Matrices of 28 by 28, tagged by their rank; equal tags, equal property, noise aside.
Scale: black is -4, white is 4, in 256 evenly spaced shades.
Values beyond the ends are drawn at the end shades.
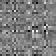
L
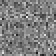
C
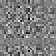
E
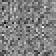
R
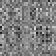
R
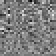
R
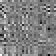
E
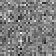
C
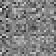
E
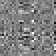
L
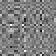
L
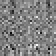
C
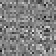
E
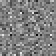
R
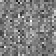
R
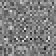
R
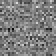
R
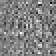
E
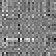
L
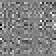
E
